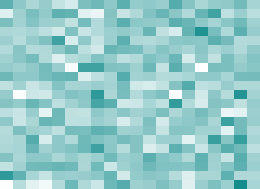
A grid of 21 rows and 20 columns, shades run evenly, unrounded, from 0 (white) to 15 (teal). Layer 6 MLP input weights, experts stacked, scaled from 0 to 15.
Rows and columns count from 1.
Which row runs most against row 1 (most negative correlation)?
2
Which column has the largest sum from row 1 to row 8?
14
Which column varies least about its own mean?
20
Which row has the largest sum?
19
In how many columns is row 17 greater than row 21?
11
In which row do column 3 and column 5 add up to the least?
21
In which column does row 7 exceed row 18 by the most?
18
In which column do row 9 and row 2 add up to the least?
7
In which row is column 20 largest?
9
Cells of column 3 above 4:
18
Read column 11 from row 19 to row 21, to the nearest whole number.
7 7 6
